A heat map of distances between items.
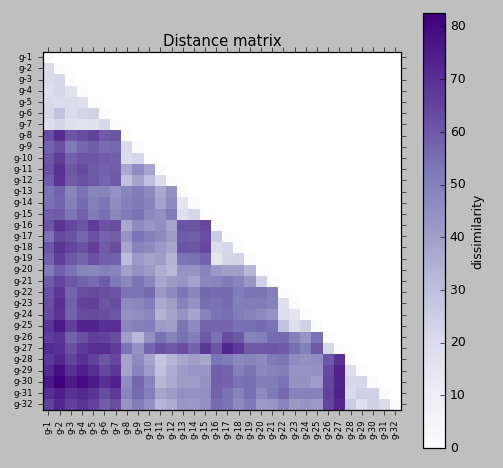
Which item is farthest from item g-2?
g-30
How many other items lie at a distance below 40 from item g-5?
6
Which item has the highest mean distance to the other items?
g-27
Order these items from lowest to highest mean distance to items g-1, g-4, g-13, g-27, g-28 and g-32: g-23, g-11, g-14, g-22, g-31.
g-14, g-11, g-31, g-23, g-22
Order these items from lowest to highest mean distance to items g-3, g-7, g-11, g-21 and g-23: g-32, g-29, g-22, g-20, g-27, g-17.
g-20, g-22, g-32, g-29, g-17, g-27
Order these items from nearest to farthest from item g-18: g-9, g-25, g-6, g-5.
g-9, g-25, g-6, g-5
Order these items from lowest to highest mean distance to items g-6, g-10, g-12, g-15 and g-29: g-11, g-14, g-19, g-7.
g-11, g-14, g-19, g-7
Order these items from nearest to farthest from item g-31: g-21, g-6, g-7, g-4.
g-21, g-6, g-7, g-4
